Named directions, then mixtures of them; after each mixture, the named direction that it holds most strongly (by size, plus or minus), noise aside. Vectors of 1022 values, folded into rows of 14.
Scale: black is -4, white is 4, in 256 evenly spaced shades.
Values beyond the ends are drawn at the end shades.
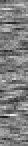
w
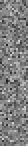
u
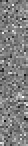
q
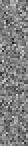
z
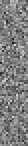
z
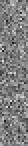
z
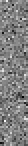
q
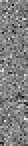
q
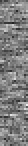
w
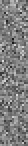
z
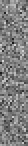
z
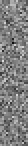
z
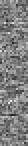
z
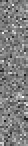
q
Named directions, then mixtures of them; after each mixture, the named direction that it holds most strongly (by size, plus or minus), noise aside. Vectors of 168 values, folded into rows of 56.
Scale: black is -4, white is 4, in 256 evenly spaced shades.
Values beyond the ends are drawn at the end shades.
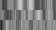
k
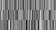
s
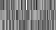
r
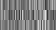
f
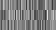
f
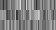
r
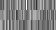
r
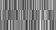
s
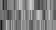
k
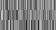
s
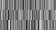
s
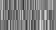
s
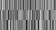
s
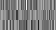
r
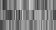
k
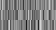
s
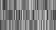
f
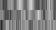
k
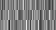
s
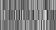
f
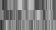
k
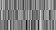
s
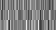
s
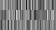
r
